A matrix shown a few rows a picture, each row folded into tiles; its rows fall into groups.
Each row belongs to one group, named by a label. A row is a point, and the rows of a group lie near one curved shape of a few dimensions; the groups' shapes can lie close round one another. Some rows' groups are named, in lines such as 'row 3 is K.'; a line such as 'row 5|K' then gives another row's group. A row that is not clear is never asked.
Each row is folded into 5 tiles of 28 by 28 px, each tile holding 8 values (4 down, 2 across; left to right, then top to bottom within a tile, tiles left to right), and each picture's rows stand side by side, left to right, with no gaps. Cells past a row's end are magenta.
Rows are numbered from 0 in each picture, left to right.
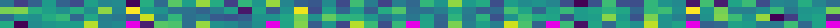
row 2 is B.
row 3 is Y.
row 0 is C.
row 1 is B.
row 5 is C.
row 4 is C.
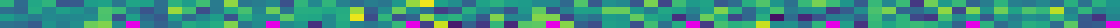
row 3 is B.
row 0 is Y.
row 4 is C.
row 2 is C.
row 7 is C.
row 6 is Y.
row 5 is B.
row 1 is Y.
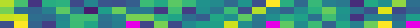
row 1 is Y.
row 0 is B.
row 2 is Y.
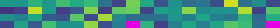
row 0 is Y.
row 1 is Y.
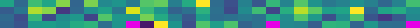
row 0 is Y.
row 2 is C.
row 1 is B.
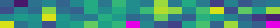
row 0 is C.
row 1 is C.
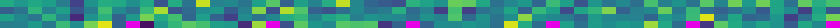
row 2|B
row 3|Y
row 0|Y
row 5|B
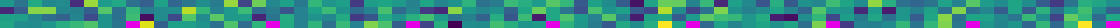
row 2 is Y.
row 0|Y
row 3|Y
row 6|Y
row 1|C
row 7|Y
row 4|Y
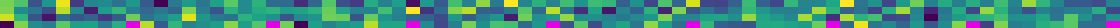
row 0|B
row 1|C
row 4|Y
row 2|C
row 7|B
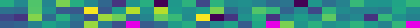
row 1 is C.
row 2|C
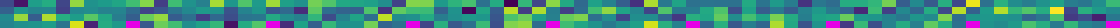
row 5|B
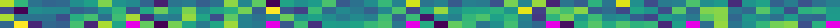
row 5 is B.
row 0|B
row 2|Y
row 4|B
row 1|C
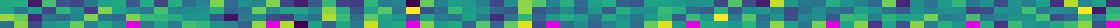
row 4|Y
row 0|B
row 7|Y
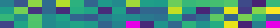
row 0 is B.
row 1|Y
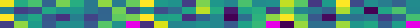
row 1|B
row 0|B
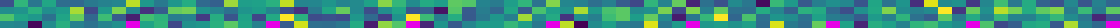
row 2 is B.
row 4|C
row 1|Y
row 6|Y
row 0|C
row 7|C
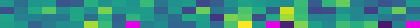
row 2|B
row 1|Y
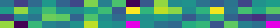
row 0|C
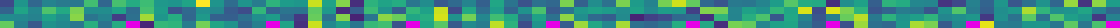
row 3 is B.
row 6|B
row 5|C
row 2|Y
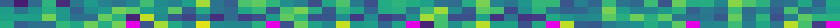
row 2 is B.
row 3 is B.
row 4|C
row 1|B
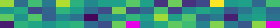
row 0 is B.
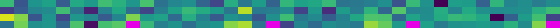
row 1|Y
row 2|Y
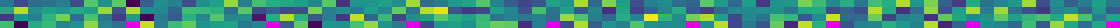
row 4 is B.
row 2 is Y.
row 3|B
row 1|C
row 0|C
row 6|Y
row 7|B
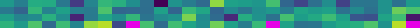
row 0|Y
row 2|C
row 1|C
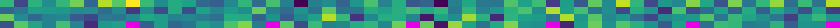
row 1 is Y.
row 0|B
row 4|B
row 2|C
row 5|B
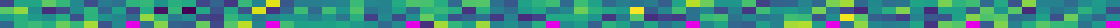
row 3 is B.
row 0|B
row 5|Y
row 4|C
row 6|B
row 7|B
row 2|C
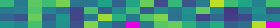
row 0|Y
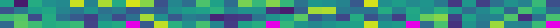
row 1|B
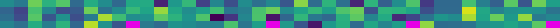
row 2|C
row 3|C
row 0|Y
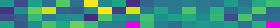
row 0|Y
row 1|C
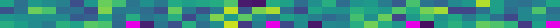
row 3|B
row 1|Y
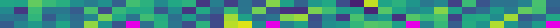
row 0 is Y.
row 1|Y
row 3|B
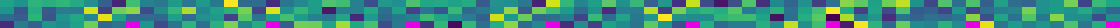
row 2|B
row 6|B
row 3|Y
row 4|Y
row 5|C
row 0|Y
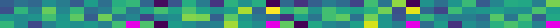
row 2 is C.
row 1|C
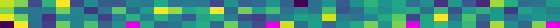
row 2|C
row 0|B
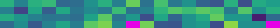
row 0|Y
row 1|C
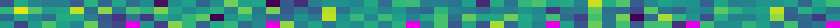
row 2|C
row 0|C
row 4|Y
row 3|B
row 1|C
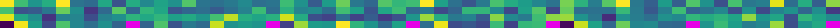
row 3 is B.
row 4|B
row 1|B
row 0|B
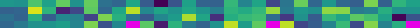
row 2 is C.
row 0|Y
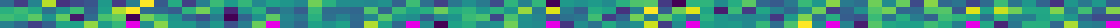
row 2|Y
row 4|Y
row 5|Y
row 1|B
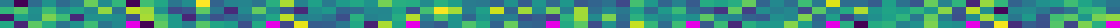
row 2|B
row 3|C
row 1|B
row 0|C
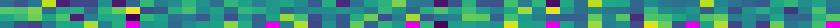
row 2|B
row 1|Y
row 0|C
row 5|B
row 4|Y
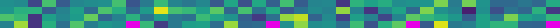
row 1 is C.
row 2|B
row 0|B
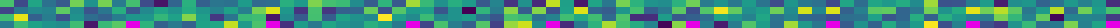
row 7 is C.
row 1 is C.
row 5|C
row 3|Y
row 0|B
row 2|Y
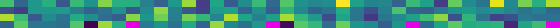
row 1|B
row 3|B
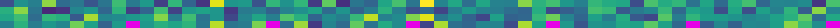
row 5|Y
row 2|B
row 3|B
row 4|Y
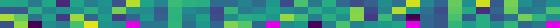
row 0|Y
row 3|Y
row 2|C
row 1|Y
